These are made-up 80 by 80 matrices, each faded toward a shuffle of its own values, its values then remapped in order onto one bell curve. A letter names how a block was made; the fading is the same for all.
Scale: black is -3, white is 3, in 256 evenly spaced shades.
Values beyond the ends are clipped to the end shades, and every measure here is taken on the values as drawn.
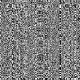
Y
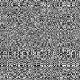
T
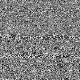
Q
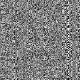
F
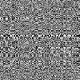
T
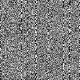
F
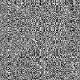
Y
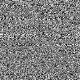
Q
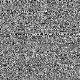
Q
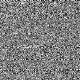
Q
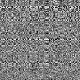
T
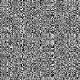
Y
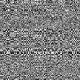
T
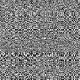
T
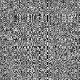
Y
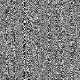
F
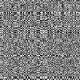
T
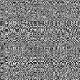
T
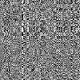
Y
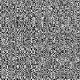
Y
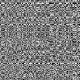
T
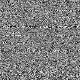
Q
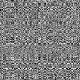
T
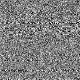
Q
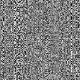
F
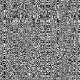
Y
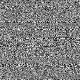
Q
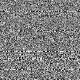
Q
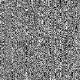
F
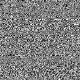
Q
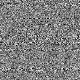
Q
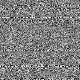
Q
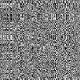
Y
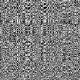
Y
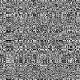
T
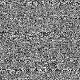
Q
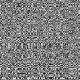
T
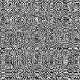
T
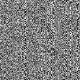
F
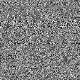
Q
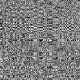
T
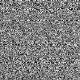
Q
